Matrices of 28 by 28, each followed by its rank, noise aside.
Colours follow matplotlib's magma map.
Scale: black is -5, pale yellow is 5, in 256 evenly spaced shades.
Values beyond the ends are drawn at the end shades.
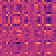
two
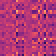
two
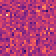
six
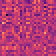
three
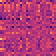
three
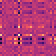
one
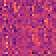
six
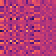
two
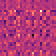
two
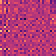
three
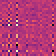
one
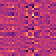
two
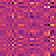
two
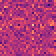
six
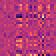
two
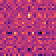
three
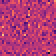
six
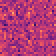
six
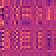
two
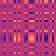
one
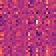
three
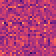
six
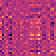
two
